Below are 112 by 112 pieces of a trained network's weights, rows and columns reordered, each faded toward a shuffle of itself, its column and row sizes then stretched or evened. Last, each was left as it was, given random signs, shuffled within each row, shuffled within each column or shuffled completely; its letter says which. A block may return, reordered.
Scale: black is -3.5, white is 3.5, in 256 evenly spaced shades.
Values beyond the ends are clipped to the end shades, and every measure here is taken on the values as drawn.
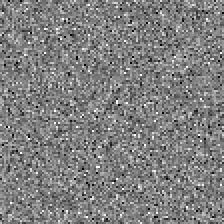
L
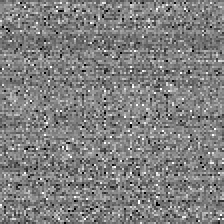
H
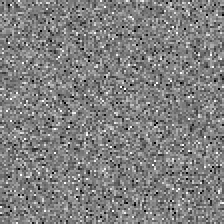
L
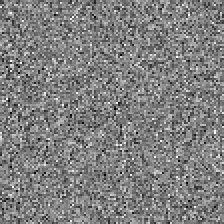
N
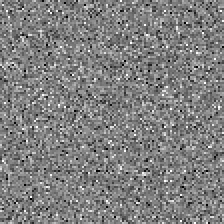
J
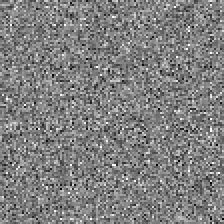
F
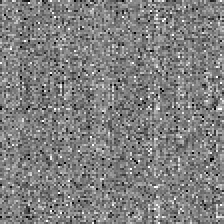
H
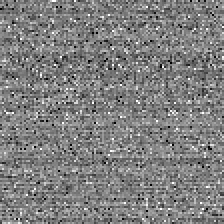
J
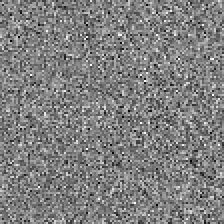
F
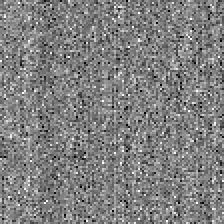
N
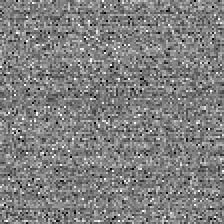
J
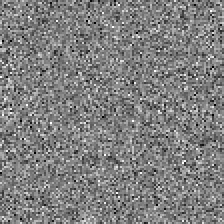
N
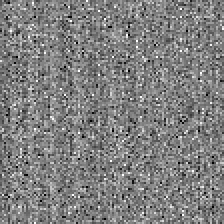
H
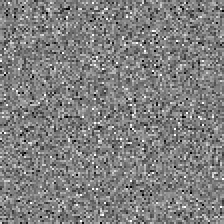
F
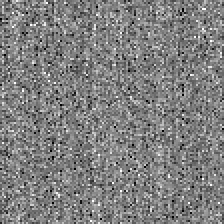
N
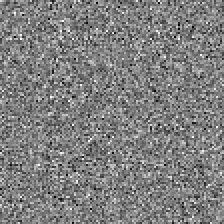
H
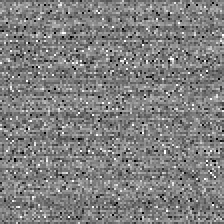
J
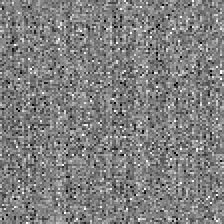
H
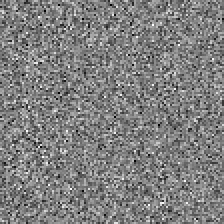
N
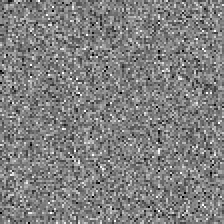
N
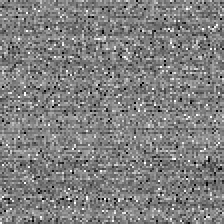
J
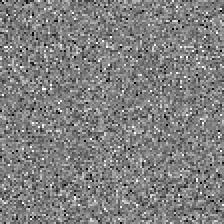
J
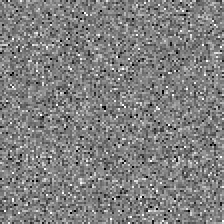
J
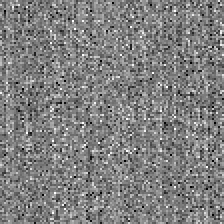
H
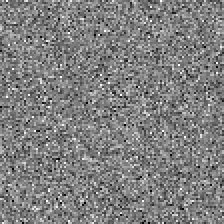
L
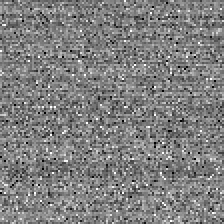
J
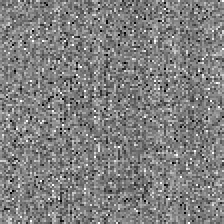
N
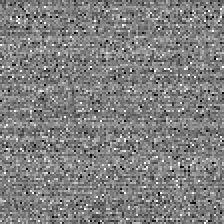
J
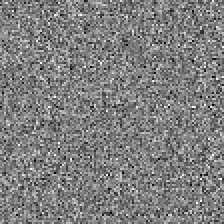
F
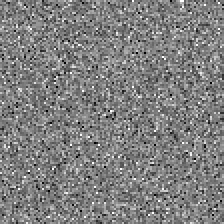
L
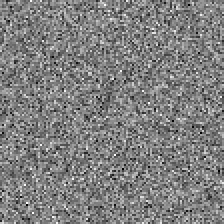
L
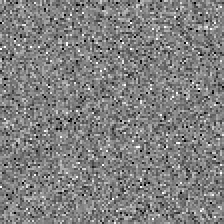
L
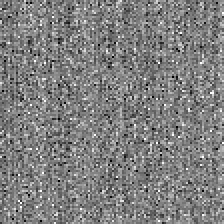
H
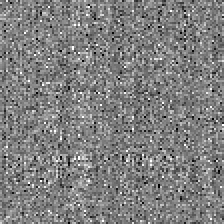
H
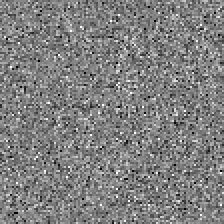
F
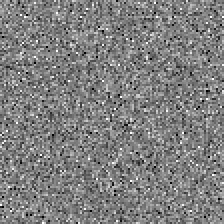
L
